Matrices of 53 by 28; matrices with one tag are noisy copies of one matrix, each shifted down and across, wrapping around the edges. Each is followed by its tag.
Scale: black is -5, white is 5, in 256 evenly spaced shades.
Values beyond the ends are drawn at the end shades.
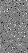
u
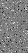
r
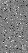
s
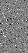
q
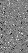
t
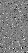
q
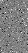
q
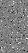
s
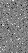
r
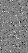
q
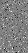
q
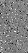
s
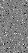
q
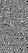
s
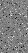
r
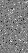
r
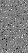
u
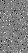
u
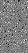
u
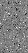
t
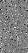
s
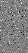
q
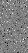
u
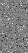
r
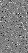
q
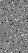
r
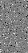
s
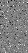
q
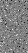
r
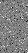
r
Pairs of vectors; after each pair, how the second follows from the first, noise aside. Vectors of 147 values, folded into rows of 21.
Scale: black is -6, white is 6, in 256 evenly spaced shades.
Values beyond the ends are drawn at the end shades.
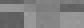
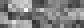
wrapped around, negated, scaled up.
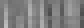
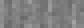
wrapped around, shrunk.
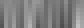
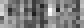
wrapped around, scaled up.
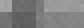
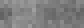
wrapped around, negated, shrunk.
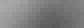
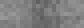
wrapped around, negated, shrunk.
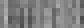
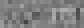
reversed, negated, partly zeroed.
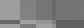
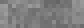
wrapped around, shrunk.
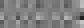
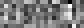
wrapped around, scaled up.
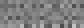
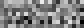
wrapped around, negated, scaled up.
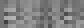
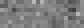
reversed, negated, partly zeroed.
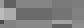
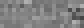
reversed, negated, partly zeroed.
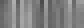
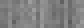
reversed, negated, shrunk.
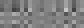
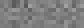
wrapped around, shrunk.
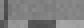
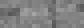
wrapped around, shrunk.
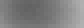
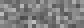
shuffled.
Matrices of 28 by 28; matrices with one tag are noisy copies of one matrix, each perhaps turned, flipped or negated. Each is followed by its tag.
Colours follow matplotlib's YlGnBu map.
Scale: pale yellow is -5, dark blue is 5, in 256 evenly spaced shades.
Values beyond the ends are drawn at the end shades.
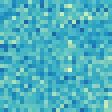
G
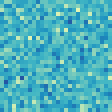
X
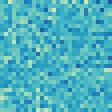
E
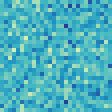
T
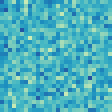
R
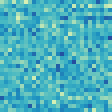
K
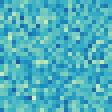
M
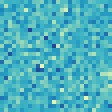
T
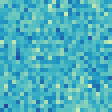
G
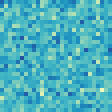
R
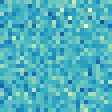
R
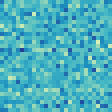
M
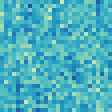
K
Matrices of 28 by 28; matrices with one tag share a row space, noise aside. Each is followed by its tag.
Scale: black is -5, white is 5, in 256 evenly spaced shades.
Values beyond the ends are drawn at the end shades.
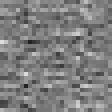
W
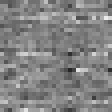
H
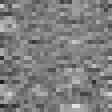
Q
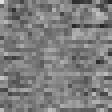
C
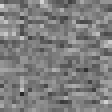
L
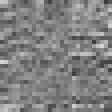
C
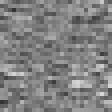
C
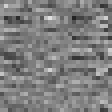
C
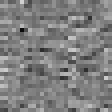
L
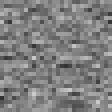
Q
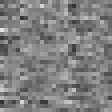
L
